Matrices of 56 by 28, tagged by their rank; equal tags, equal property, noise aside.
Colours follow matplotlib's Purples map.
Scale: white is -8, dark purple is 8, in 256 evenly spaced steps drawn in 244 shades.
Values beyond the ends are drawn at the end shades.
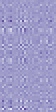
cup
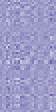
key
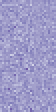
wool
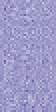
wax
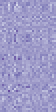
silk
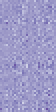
silk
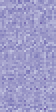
wax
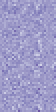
wool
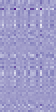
cup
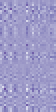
cup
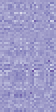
key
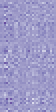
key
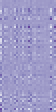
cup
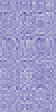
silk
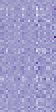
key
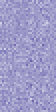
wool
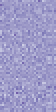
wax
